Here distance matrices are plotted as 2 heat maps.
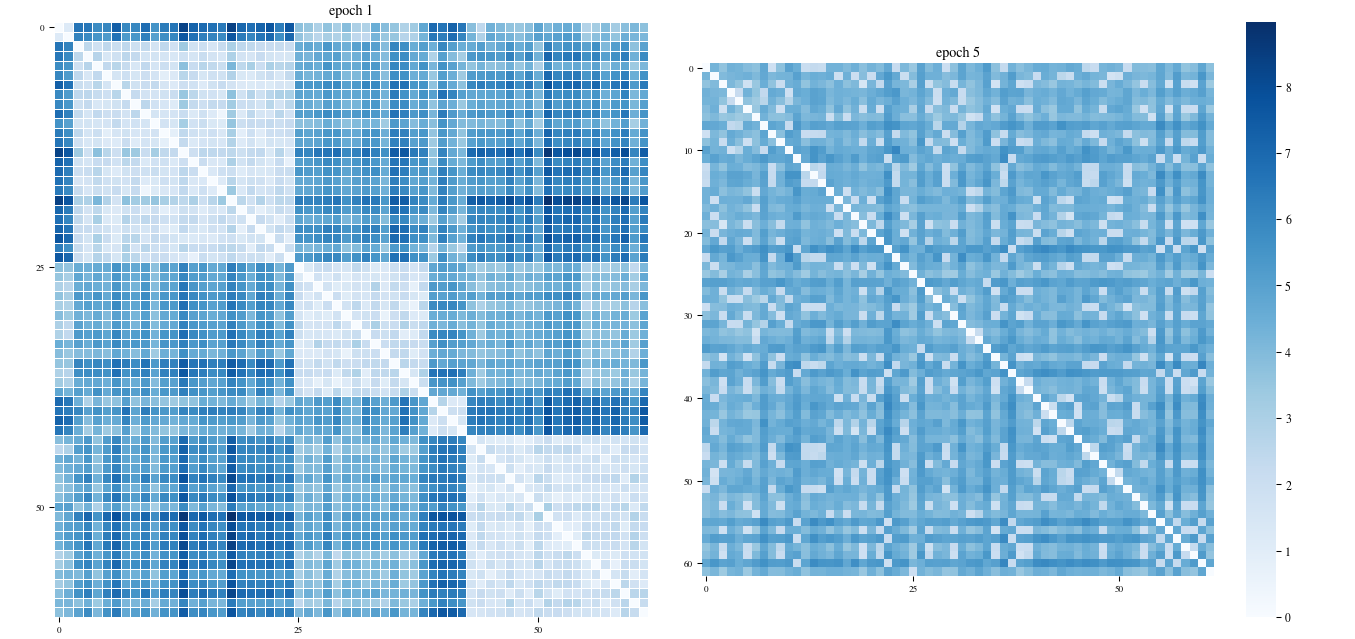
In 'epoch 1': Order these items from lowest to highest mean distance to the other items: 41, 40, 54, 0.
54, 0, 41, 40
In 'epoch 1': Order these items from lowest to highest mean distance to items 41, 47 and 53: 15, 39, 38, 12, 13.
39, 12, 38, 15, 13
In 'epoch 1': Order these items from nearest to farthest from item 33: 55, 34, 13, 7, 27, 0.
34, 27, 55, 0, 7, 13
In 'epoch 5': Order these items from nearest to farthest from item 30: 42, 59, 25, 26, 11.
59, 25, 42, 11, 26
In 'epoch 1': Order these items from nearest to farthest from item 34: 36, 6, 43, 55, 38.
38, 36, 55, 43, 6
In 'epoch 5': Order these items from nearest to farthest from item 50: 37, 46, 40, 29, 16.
16, 40, 29, 46, 37
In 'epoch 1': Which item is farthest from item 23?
51
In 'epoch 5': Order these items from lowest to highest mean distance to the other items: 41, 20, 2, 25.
2, 25, 20, 41
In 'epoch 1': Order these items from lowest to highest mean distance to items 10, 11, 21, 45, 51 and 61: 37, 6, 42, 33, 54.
54, 6, 37, 33, 42
